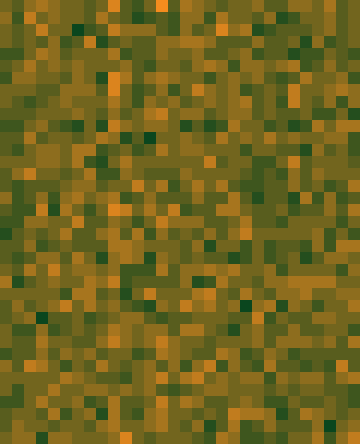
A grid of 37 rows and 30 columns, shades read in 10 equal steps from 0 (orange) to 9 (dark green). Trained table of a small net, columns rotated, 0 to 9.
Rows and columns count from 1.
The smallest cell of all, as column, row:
14, 1
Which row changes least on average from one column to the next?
33
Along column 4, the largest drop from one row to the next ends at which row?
28
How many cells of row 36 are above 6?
3
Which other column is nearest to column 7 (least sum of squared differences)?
17
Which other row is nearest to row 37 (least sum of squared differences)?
21
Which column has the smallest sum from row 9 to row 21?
10
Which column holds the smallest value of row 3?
19
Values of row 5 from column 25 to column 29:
8 7 7 5 6
